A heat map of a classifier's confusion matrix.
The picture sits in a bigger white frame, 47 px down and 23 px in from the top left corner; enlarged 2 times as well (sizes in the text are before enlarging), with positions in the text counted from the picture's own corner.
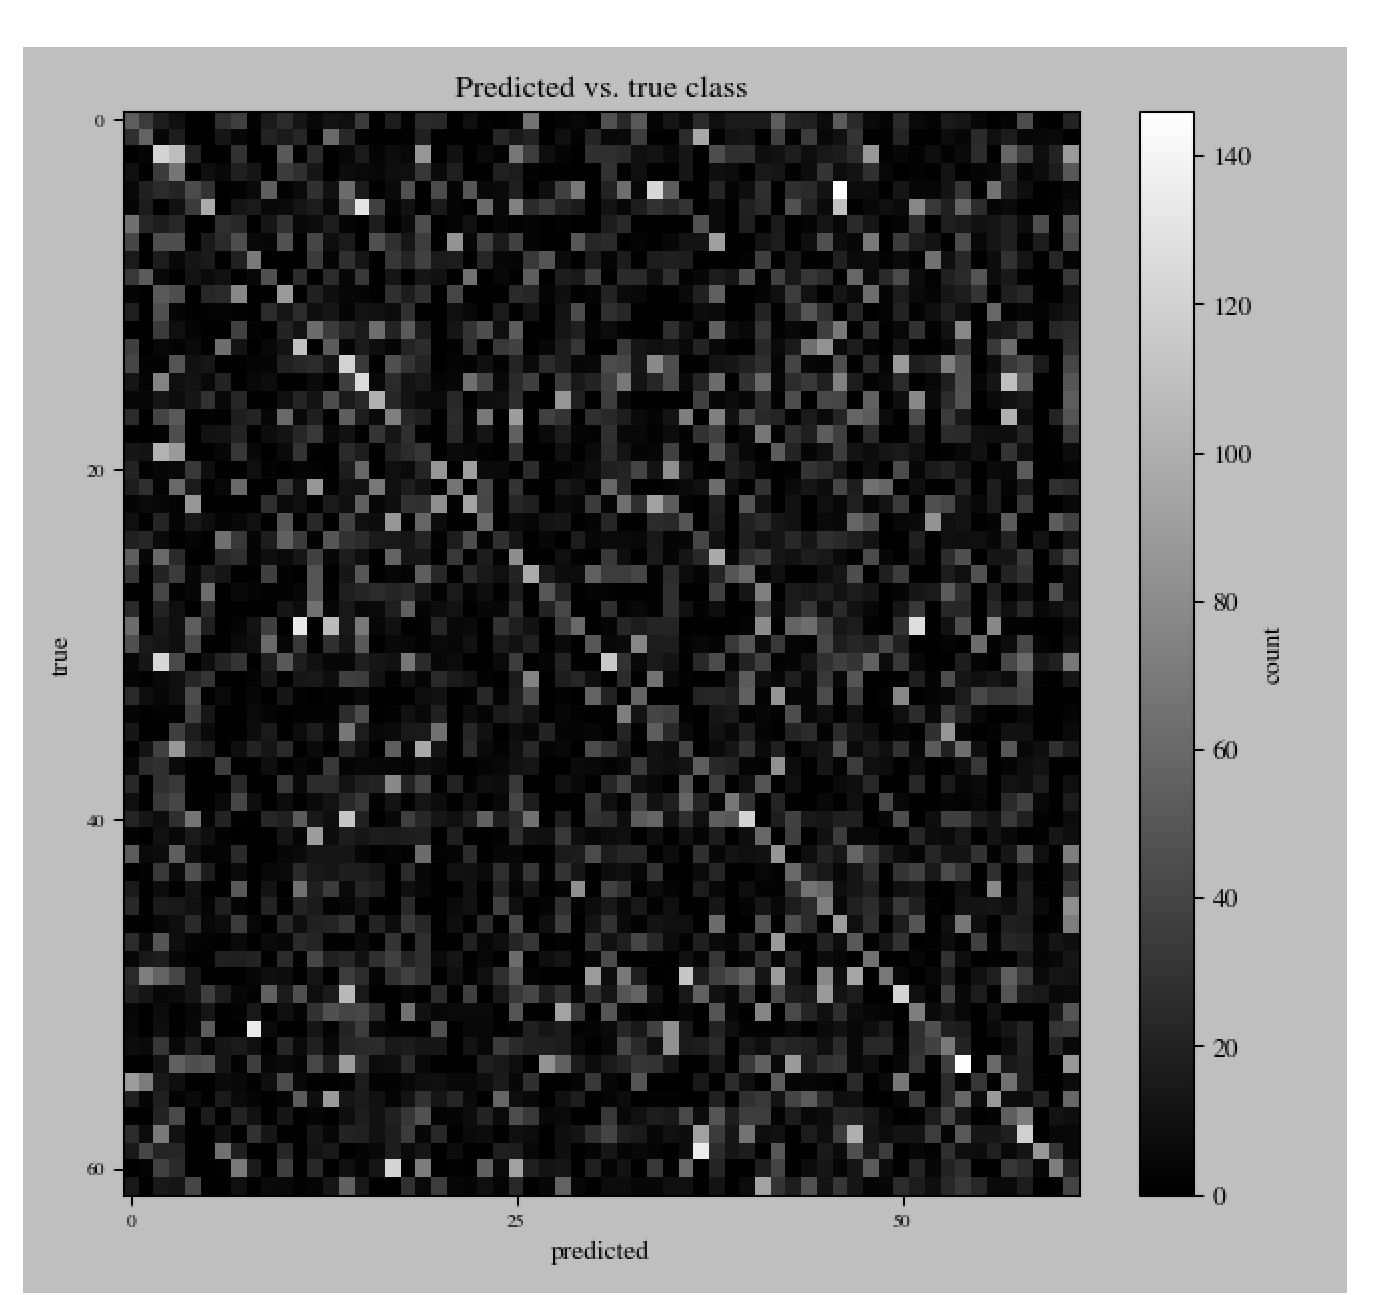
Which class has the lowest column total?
59
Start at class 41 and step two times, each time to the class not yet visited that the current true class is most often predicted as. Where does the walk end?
54
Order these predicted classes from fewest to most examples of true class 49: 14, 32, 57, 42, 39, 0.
0, 14, 39, 57, 32, 42
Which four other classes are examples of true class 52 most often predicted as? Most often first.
8, 35, 5, 20
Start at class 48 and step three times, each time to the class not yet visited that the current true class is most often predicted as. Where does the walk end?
17
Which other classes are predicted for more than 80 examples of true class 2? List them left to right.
3, 19, 48, 61
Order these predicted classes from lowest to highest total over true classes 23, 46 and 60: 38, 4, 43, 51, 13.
13, 4, 43, 51, 38
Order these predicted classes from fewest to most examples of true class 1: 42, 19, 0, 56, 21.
21, 56, 19, 0, 42
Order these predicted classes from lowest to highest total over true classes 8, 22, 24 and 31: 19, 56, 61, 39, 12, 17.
39, 56, 12, 17, 61, 19
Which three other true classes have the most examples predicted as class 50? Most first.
14, 33, 55
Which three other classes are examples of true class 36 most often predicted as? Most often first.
19, 3, 54
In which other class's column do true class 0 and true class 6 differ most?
26
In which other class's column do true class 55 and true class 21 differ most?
12
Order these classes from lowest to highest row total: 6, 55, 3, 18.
3, 6, 55, 18
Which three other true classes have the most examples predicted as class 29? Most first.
44, 4, 7
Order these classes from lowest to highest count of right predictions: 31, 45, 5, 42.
45, 42, 5, 31
